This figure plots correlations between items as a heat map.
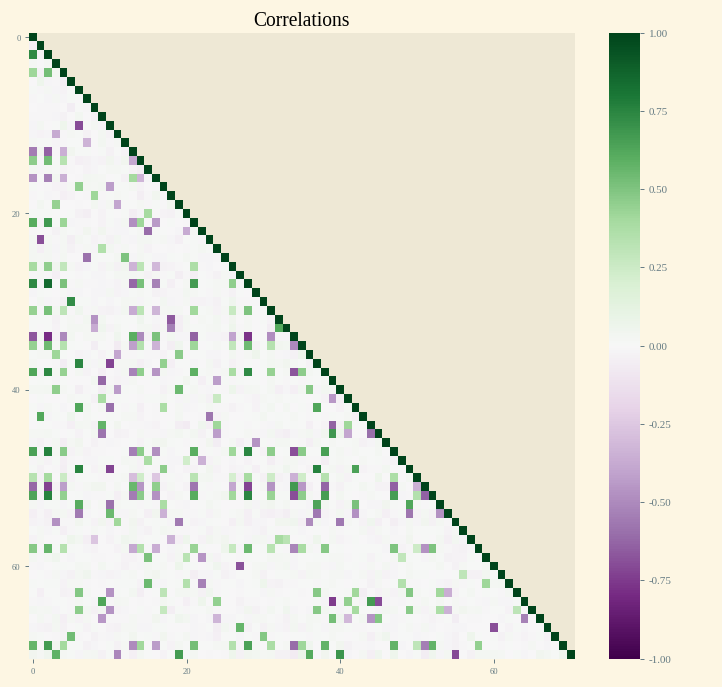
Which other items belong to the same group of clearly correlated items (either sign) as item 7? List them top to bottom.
12, 25
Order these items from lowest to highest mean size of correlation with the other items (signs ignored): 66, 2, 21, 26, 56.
56, 66, 26, 21, 2
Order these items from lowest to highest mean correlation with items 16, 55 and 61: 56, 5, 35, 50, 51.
35, 50, 5, 56, 51
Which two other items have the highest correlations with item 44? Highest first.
64, 9
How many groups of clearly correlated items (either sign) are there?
12
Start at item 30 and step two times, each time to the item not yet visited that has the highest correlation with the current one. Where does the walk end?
68
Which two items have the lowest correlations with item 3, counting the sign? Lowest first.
55, 11
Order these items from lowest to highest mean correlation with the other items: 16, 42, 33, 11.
16, 11, 33, 42
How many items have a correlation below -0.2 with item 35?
4
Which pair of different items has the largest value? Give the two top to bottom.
2, 28
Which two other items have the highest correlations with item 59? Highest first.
15, 62
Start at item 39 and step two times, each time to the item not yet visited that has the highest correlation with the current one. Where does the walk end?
66
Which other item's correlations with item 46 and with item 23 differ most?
1
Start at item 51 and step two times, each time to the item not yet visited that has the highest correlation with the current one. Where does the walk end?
13
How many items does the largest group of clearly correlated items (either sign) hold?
19
